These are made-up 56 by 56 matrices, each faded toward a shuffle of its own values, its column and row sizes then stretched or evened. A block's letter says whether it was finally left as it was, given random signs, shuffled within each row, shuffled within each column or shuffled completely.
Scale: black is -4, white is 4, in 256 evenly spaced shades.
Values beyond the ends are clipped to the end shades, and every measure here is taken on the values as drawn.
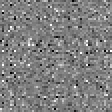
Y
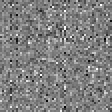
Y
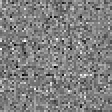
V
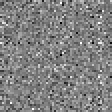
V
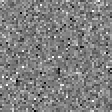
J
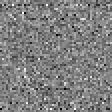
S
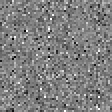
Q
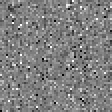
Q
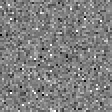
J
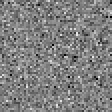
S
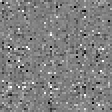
V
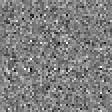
V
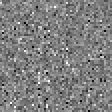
Q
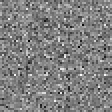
V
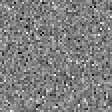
J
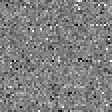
S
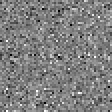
S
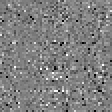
Y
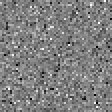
J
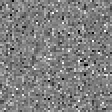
Q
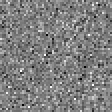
J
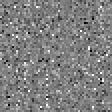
Q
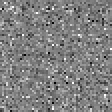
V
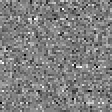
S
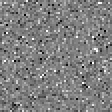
J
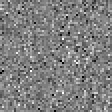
Q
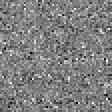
S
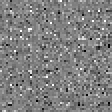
V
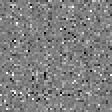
Y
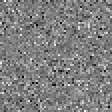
S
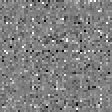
Y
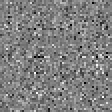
V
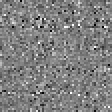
V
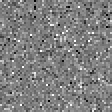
J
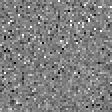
J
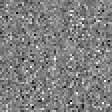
Q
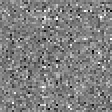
V
